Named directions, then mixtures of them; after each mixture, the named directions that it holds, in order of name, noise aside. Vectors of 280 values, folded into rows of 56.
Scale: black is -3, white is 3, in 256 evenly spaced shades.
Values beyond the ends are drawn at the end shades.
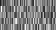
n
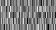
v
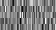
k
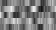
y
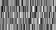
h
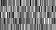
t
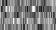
h, v, y.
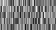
h, n.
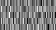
v.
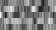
y.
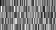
n.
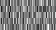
v.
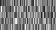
n.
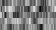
y.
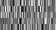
k, t.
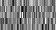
k.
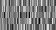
h, v.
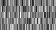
h, n, v.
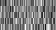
n, v.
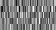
h.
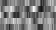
y.
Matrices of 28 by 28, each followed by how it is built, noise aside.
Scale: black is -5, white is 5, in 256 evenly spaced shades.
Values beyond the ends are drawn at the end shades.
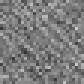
Toeplitz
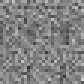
repeating columns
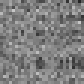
blocks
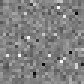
sparse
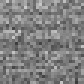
blocks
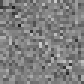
banded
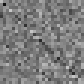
diagonal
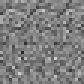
repeating columns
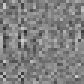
low rank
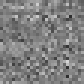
low rank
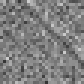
Toeplitz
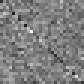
diagonal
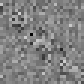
banded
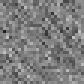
Toeplitz
